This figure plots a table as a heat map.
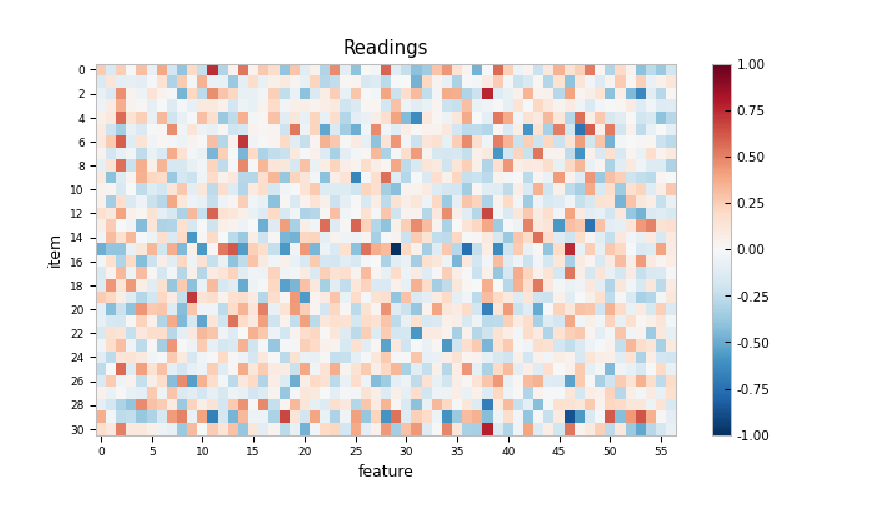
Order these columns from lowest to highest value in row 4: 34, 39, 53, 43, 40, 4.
53, 34, 43, 4, 40, 39
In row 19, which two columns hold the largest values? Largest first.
9, 19
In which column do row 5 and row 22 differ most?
47
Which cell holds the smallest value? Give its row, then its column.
15, 29
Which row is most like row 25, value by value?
8
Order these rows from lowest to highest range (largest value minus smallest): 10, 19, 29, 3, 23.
3, 10, 23, 19, 29
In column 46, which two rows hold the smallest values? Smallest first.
29, 26
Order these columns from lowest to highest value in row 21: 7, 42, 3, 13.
3, 42, 7, 13
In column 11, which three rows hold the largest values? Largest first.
0, 12, 2
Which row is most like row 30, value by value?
2
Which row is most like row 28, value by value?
20
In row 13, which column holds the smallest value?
48
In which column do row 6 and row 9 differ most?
14
